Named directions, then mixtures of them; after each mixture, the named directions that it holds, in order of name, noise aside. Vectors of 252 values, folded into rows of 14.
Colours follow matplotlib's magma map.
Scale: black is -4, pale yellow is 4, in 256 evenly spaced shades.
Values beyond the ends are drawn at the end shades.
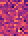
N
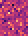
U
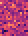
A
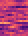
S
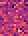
N.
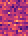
N, S, U.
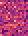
A, N.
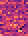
A, N, S.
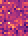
A, S, U.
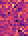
N, U.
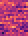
A, S.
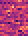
N, S, U.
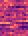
S.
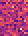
N.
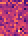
N.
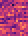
A, S, U.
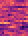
S.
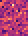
A, U.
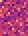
U.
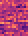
A, S.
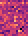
A, N, S.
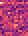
A, N, S.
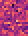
A, S, U.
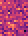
A, S, U.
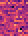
N, S.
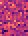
A.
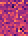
N.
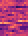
S.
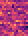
N, S, U.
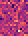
N, U.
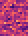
A, S, U.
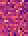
N.
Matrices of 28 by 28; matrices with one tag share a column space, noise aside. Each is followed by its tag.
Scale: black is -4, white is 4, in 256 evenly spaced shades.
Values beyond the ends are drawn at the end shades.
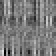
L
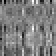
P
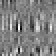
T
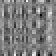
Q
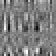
T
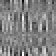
T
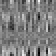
T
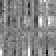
L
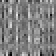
Q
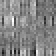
L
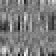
T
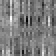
L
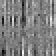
L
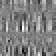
T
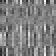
P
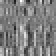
P
